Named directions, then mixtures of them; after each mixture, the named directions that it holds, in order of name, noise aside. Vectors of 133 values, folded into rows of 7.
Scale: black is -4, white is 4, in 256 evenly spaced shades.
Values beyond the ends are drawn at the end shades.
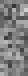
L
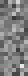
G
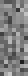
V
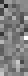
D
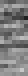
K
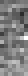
D, K, L.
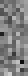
D, V.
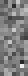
G, L, V.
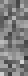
G, L, V.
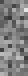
L.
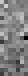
D, K.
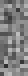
K, V.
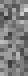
L.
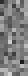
D, G, V.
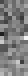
D, K, V.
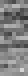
K.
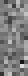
G, V.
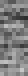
K.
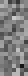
G.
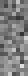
D, G, K.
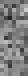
L.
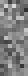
D, G, L.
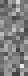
G.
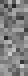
D, G, L.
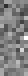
D, L, V.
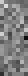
D.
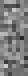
K, L, V.
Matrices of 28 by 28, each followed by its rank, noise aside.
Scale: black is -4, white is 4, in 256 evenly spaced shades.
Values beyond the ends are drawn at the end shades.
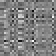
two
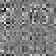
three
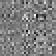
four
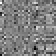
four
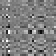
two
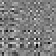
four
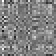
three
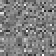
six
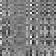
two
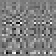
two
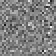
six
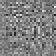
four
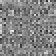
six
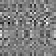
three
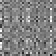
three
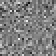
six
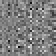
four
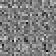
six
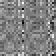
three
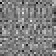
four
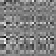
two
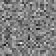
six
